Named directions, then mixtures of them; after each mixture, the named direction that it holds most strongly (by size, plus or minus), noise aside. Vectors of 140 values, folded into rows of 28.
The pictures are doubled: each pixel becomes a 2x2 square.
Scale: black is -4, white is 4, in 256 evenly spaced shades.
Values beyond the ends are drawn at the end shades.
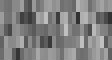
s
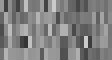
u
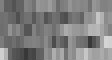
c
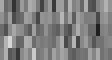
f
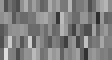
u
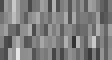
f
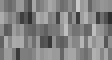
s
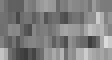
c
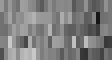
c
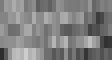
c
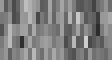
f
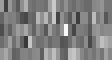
u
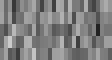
f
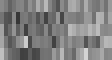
c
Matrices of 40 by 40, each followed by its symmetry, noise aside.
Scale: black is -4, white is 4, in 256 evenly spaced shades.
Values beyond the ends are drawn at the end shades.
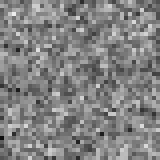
same after a half turn.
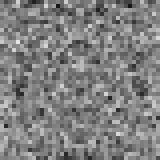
mirrored left to right.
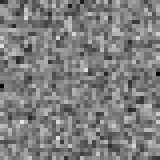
same after a half turn.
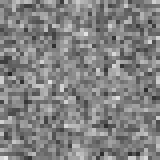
same after a half turn.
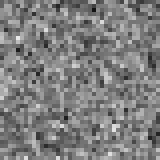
no symmetry.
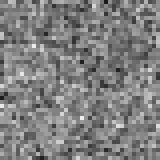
antisymmetric.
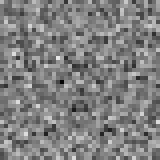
mirrored left to right.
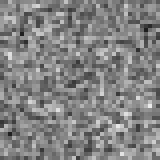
same after a half turn.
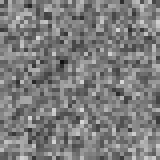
symmetric.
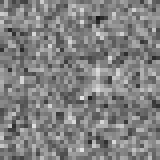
mirrored top to bottom.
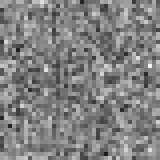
mirrored top to bottom.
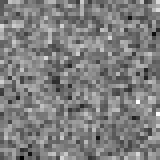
no symmetry.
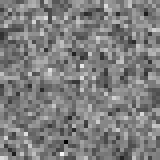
symmetric across the other diagonal.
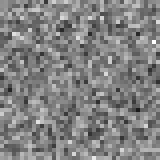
same after a half turn.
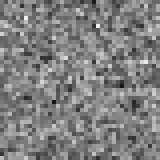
no symmetry.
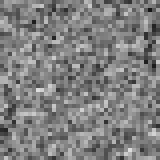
same after a half turn.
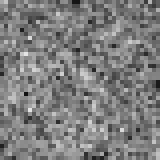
symmetric across the other diagonal.
